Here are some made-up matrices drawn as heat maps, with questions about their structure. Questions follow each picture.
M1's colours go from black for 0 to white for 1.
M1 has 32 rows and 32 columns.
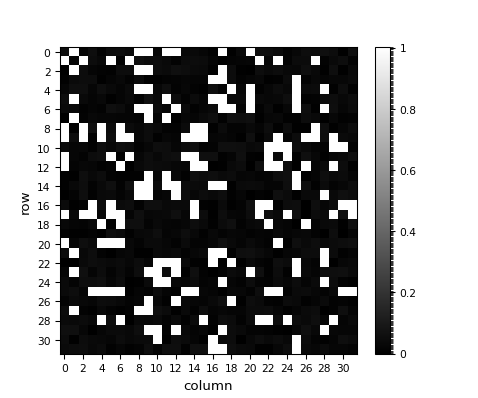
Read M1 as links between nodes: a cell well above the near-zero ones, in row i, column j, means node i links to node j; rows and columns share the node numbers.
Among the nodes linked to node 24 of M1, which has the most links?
node 17
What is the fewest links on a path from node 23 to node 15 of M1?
2
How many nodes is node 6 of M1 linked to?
8
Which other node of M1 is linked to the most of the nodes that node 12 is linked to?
node 9
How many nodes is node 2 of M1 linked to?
4
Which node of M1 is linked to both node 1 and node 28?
node 21
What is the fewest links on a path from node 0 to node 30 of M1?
4
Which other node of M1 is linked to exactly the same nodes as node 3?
node 31
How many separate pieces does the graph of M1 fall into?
2
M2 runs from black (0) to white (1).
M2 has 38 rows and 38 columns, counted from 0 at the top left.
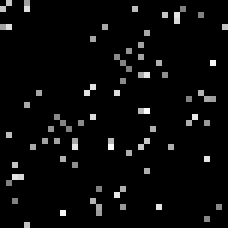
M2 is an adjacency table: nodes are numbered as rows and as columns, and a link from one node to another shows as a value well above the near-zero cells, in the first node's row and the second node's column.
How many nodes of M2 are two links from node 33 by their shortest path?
5
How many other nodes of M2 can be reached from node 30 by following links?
6
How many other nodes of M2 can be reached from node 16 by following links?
8
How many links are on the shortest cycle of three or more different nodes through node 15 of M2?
8
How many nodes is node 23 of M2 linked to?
5
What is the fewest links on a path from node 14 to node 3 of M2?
5
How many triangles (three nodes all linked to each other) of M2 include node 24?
2
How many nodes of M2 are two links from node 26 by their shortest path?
4
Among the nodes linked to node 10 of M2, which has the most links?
node 20
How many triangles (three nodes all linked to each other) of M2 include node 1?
1
